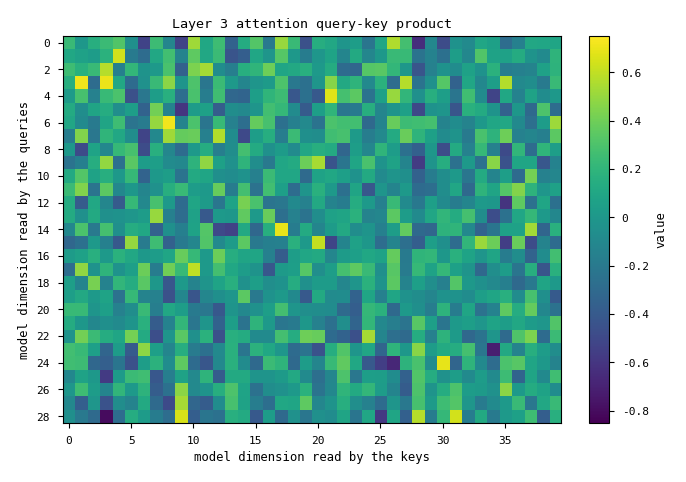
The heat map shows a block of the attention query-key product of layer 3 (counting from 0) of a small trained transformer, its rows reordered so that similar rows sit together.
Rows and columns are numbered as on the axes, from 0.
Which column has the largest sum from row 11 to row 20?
14
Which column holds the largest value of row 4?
21
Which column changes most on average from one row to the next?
35
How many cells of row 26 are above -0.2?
35
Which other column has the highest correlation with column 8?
10
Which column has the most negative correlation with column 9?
7
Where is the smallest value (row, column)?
28, 3
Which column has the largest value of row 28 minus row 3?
31
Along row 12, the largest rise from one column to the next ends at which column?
36
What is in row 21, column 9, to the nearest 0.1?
0.2
